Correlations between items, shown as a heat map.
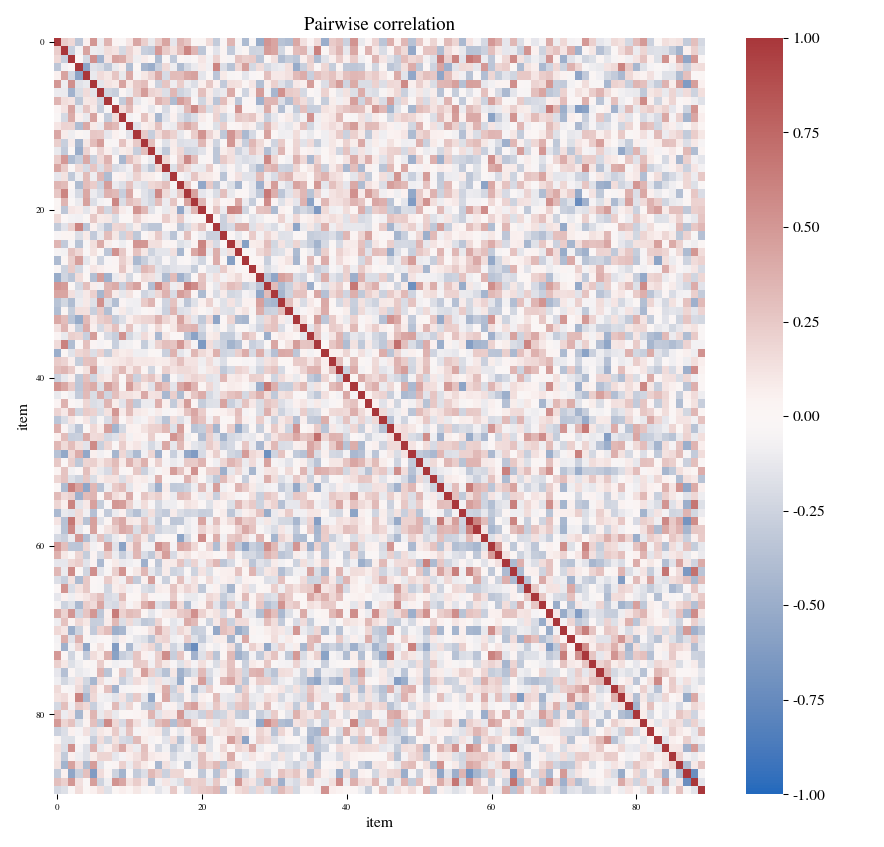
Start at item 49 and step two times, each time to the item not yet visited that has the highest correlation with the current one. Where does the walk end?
73
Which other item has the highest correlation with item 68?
8
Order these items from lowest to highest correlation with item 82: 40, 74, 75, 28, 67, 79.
74, 75, 67, 28, 79, 40
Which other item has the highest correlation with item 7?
81
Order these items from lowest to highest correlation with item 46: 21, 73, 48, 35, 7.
35, 48, 21, 7, 73
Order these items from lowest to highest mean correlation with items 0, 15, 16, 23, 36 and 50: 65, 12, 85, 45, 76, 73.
45, 76, 85, 12, 65, 73
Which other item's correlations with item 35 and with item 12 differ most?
24
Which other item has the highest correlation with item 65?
36
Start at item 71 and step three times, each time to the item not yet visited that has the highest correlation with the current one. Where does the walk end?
22
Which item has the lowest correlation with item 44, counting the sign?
72
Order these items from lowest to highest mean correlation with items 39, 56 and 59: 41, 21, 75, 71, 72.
41, 21, 72, 75, 71
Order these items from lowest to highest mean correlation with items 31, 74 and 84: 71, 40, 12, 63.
71, 40, 63, 12
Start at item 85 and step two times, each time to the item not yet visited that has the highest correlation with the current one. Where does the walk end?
20
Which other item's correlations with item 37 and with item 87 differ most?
70
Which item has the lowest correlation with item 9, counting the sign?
60
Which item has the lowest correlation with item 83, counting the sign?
26
